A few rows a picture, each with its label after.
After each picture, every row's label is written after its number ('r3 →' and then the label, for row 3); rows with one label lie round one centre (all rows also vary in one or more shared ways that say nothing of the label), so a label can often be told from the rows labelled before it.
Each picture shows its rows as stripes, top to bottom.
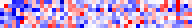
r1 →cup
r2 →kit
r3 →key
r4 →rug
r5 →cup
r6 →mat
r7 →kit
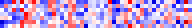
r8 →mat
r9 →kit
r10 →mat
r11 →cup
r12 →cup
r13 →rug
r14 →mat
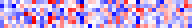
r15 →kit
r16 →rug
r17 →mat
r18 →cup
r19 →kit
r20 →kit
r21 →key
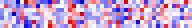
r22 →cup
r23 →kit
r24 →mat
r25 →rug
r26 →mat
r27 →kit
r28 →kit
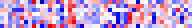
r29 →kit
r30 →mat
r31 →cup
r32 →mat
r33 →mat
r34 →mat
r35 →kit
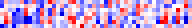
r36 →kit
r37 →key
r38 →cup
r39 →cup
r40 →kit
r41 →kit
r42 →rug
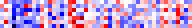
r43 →kit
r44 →cup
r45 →kit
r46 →cup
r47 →rug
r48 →kit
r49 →rug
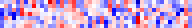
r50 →kit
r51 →kit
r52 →mat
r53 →rug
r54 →key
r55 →key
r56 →key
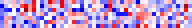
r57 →kit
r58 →key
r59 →cup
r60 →mat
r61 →key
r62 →kit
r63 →key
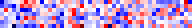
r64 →key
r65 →rug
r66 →kit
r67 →mat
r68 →cup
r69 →mat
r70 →rug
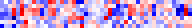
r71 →kit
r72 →mat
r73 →mat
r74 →mat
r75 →rug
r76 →cup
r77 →rug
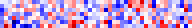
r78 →mat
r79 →mat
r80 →key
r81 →kit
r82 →mat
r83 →rug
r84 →kit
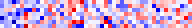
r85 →rug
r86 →mat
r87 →kit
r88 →cup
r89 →key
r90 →rug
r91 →cup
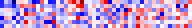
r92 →rug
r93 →rug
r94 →mat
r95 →cup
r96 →key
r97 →cup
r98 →key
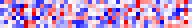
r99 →key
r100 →cup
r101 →mat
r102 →kit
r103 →key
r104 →cup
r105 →cup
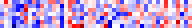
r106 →kit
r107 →cup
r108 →cup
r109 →mat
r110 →cup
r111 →cup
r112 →rug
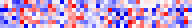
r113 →cup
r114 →kit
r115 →mat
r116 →mat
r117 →rug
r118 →mat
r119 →mat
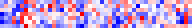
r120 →cup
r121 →kit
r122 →cup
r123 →rug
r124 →mat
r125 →mat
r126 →cup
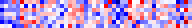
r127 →mat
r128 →mat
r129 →rug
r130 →mat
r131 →mat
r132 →rug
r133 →cup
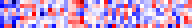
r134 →rug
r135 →rug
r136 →kit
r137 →kit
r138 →rug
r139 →rug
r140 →key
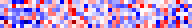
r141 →cup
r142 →mat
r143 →kit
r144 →kit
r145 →rug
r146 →kit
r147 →key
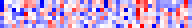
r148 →key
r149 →key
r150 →key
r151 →cup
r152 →key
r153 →kit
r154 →mat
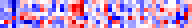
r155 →rug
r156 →rug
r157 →rug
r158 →rug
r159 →mat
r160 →kit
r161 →rug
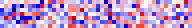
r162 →key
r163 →cup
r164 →rug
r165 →mat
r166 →kit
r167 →cup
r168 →mat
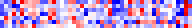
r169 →mat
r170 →rug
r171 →mat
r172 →mat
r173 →kit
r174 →key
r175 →rug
